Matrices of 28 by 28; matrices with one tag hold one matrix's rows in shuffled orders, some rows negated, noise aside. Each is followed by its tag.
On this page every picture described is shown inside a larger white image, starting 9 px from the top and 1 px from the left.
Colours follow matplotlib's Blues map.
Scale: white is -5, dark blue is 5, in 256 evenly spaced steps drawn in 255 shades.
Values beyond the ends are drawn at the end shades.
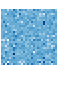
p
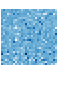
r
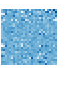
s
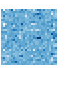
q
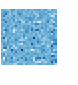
q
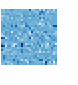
s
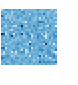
s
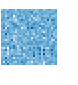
p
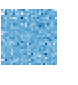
s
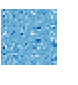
q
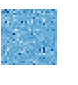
p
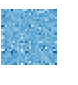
s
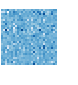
p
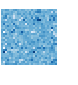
q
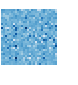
r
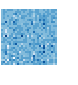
p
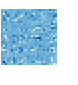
q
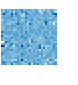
s
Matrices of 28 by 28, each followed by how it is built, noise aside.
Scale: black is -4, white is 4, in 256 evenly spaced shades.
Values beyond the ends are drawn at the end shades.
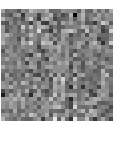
low rank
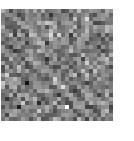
Toeplitz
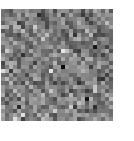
Toeplitz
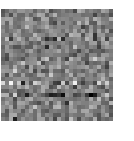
uneven rows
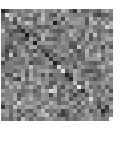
diagonal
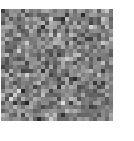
noise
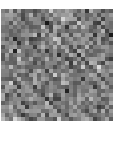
Toeplitz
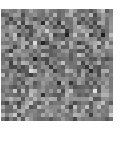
repeating columns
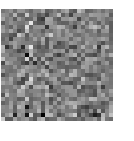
low rank
